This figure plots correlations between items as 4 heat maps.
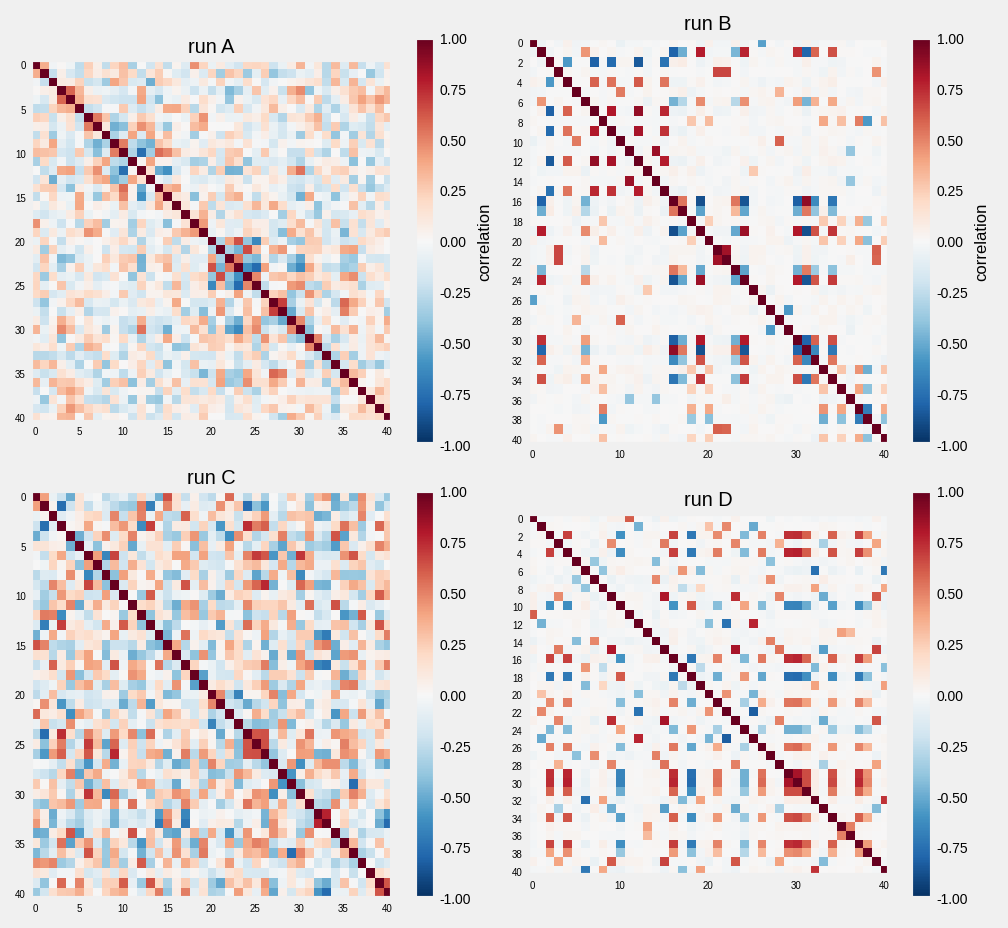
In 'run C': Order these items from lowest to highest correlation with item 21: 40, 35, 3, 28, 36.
3, 28, 40, 35, 36
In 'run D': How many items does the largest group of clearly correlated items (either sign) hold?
14
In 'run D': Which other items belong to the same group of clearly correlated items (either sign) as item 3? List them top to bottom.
9, 15, 23, 28, 33, 39
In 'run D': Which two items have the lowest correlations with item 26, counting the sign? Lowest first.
18, 10
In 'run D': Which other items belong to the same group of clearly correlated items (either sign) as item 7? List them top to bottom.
5, 14, 27
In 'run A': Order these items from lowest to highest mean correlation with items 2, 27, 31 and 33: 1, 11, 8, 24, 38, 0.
1, 0, 11, 8, 38, 24
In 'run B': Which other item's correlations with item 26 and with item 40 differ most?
0
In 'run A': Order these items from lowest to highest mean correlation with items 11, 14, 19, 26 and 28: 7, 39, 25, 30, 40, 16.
30, 40, 25, 39, 7, 16
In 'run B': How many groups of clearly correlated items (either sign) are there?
9
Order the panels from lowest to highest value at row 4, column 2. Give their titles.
run B, run C, run A, run D
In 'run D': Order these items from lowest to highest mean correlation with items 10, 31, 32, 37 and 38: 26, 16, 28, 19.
28, 19, 26, 16
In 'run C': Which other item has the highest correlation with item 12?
37
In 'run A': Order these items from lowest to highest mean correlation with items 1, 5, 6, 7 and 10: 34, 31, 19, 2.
2, 34, 31, 19
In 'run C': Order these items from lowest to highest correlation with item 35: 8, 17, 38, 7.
8, 17, 7, 38
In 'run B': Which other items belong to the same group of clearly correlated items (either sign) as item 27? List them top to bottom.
29
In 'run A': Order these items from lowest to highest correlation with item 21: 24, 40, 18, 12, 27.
40, 18, 12, 27, 24
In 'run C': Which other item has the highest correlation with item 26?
9
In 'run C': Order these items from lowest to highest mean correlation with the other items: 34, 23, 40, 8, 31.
8, 23, 34, 40, 31
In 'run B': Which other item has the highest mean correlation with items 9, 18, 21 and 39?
22
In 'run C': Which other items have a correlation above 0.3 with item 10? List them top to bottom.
3, 8, 13, 39, 40
